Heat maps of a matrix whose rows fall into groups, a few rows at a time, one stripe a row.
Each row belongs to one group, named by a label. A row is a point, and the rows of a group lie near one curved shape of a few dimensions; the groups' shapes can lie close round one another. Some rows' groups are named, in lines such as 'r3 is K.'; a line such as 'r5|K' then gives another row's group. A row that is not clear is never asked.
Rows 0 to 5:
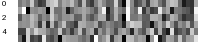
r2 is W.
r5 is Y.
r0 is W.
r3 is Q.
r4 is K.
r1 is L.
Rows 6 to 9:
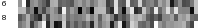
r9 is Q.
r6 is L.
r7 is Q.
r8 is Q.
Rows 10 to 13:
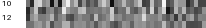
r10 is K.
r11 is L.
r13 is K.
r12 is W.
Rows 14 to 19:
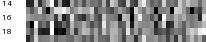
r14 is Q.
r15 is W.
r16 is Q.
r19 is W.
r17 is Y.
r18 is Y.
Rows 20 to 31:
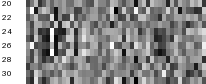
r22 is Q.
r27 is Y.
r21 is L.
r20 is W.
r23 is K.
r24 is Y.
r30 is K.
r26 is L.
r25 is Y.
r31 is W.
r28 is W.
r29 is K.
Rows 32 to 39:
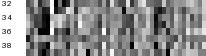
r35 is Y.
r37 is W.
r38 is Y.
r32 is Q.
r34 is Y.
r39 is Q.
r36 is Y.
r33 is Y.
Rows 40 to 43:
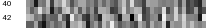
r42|Q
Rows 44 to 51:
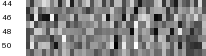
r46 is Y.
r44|K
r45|W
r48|W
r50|L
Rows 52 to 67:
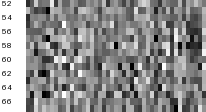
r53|Y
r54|W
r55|L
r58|L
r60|W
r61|Q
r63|W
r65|W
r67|K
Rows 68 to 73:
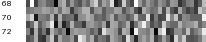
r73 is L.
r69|K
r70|L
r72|Y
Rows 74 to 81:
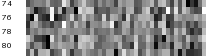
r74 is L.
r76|Y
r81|L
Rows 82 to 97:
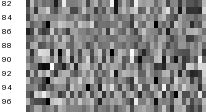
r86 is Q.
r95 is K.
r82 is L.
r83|L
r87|K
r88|W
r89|K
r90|K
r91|Y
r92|L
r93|Y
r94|Q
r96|Y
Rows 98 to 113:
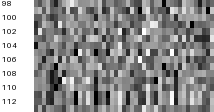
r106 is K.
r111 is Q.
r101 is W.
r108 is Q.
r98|W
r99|Q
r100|Q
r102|L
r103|L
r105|Q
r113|L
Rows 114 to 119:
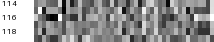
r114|Q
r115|L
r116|Y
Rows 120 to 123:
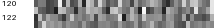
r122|L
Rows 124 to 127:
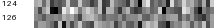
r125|W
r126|K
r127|Q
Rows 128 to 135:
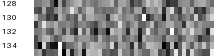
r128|Q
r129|L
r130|Y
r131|W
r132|Q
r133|W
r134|Y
